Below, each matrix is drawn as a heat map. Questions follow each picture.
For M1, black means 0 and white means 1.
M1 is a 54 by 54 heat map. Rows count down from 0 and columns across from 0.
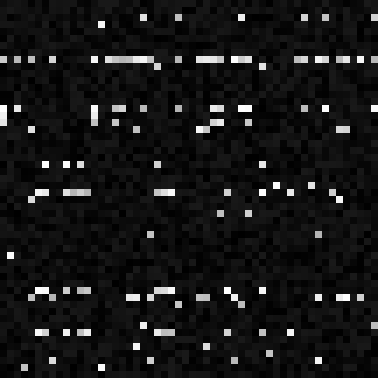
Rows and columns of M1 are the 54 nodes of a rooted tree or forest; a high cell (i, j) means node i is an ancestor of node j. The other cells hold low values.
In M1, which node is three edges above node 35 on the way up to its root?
15
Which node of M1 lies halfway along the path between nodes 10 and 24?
47
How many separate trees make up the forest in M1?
7
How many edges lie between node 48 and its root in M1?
4
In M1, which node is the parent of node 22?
9
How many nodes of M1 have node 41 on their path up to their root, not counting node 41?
10
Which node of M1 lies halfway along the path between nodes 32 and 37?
23
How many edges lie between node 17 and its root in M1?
2
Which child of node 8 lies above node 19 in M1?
42
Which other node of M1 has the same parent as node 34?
25
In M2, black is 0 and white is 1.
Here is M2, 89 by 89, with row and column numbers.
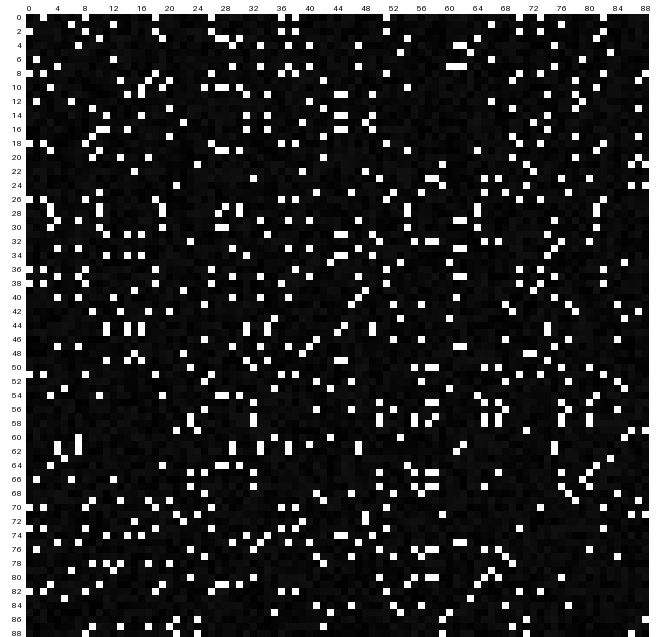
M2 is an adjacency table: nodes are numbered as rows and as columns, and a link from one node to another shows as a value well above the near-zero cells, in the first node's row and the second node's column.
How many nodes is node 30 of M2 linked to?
8
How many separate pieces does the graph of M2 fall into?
2
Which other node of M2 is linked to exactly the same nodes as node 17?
node 13
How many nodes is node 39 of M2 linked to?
4
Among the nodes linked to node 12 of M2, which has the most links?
node 40
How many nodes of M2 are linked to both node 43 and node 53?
3
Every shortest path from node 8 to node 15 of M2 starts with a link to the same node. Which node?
node 88
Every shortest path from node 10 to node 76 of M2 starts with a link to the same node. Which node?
node 25
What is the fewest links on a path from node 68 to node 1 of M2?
4
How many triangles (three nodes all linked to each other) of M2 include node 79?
3
